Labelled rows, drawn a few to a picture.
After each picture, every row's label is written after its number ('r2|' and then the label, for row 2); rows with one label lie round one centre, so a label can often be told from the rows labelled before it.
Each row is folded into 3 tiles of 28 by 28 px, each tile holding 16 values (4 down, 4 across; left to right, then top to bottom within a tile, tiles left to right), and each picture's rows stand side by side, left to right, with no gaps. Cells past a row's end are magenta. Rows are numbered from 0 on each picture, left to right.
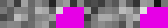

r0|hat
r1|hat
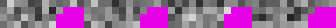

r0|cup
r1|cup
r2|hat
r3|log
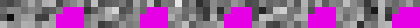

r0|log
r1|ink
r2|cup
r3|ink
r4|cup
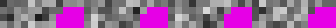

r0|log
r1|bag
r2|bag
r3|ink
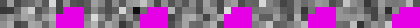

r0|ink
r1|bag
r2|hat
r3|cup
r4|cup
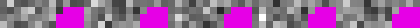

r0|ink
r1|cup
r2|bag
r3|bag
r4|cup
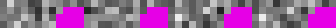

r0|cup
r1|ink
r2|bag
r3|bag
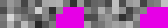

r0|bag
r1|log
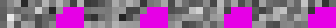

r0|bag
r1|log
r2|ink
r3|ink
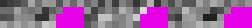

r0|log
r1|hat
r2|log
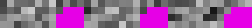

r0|ink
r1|ink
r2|log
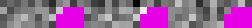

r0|hat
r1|hat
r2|cup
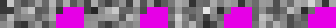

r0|ink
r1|ink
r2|bag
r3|bag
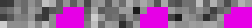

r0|log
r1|bag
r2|log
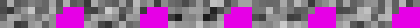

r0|ink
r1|ink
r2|log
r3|log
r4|ink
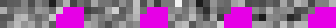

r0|hat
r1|ink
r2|cup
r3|log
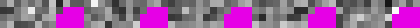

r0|ink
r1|cup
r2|log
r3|log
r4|hat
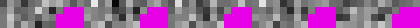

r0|bag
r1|cup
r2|cup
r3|cup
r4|log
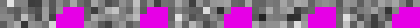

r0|cup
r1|ink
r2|bag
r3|log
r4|bag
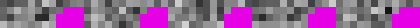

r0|log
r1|bag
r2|cup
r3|log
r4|bag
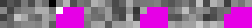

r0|hat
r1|cup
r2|log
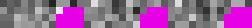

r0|hat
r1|cup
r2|cup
